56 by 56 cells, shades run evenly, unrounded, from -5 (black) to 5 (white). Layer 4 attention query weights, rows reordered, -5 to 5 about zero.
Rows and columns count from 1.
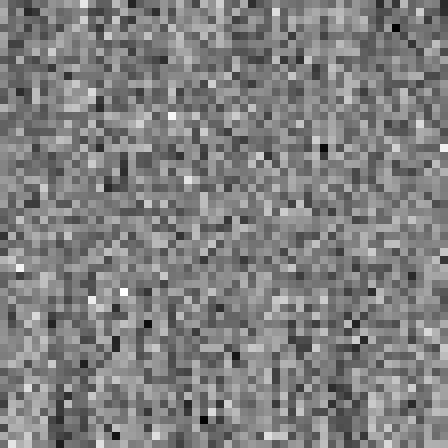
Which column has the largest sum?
36
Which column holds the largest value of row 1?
11
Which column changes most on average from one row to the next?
13
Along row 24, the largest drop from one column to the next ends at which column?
14
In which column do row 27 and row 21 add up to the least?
16
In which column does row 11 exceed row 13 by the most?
27
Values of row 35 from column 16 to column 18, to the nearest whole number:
0 0 0
